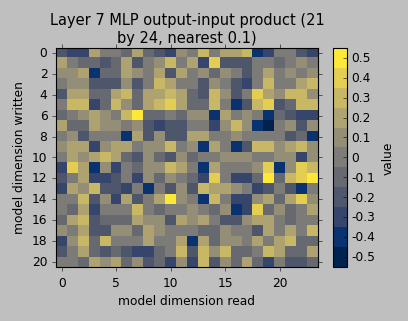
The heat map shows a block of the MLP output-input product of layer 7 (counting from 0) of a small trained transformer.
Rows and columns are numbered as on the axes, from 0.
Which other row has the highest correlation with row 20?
0
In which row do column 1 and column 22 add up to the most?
11
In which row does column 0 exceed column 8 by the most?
7
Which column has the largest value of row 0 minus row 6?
14
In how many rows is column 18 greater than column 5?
12
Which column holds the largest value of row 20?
13
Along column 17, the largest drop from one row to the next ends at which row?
1
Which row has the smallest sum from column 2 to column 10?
19
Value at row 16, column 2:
0.3
